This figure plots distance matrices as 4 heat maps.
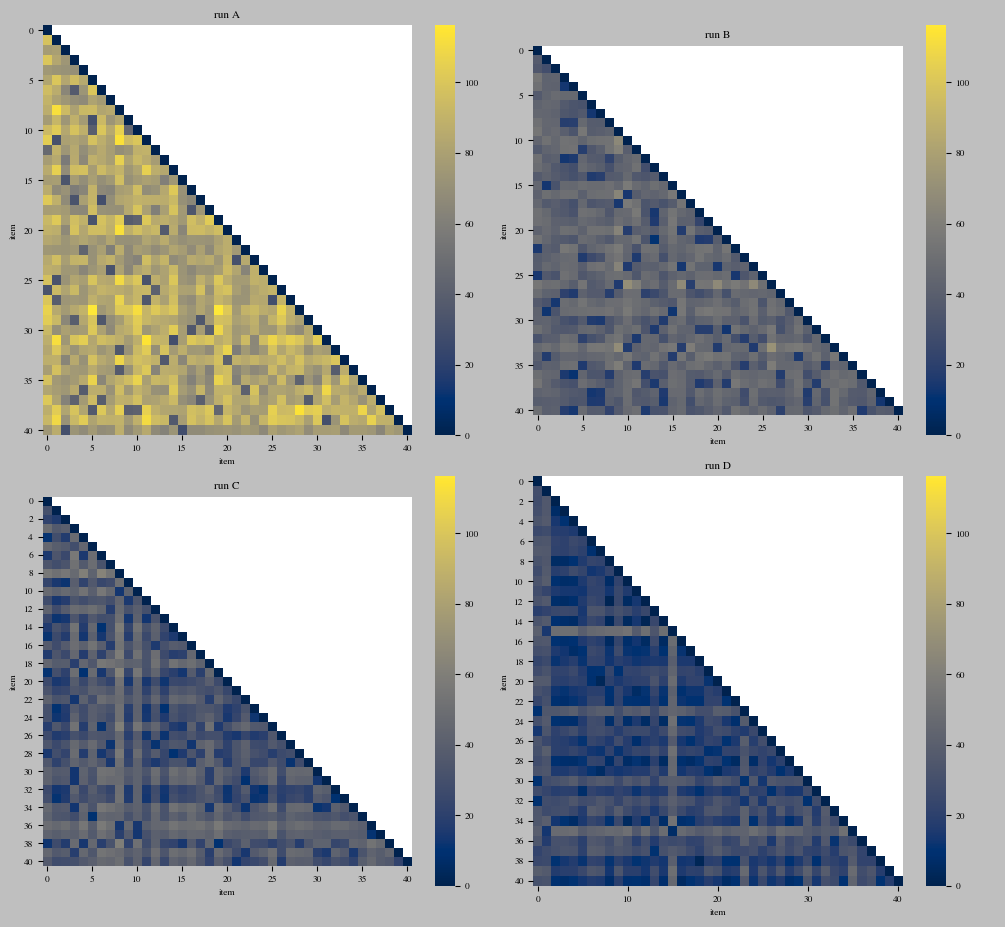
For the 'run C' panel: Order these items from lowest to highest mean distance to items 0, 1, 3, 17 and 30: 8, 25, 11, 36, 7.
11, 25, 7, 36, 8
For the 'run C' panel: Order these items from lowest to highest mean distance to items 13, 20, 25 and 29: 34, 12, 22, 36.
12, 22, 34, 36
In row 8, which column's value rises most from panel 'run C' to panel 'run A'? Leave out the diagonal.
10
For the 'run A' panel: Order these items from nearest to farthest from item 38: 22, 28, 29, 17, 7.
22, 7, 17, 29, 28
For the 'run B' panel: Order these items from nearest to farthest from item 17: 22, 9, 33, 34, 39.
9, 39, 34, 22, 33
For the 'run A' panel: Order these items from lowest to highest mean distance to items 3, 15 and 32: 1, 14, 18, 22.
18, 22, 14, 1
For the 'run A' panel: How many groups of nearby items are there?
13
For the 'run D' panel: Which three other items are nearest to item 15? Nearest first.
35, 1, 36
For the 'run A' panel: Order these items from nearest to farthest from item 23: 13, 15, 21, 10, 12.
21, 10, 15, 12, 13
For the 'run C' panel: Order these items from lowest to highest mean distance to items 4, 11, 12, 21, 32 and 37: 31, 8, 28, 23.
23, 28, 31, 8
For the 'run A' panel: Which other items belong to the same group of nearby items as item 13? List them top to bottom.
20, 33
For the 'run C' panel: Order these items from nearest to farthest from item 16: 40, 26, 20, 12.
12, 20, 26, 40
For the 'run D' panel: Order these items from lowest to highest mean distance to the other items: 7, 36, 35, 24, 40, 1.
40, 24, 7, 36, 1, 35
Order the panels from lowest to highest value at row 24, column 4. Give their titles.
run D, run C, run B, run A
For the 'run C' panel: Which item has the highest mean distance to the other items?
8
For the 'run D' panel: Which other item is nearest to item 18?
38
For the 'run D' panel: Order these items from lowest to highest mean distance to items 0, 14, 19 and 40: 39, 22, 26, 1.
22, 26, 39, 1
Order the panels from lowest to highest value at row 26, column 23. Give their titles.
run C, run D, run B, run A
